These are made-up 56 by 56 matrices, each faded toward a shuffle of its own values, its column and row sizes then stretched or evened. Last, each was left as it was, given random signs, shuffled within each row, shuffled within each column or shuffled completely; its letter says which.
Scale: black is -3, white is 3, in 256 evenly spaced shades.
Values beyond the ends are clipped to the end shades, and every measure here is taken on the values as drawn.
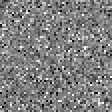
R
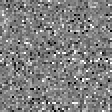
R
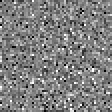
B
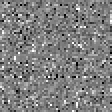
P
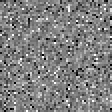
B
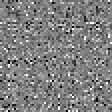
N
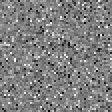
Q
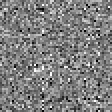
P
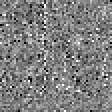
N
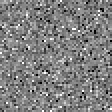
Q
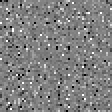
B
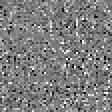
P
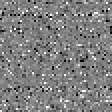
R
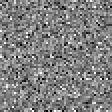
R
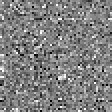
N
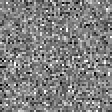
R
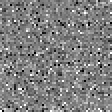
R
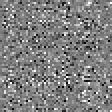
N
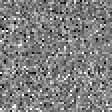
R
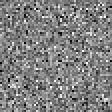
P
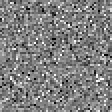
Q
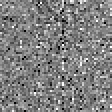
B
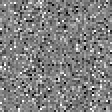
B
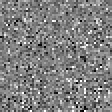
P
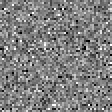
R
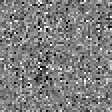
P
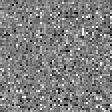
N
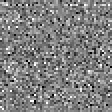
R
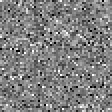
R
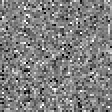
B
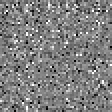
P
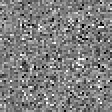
P
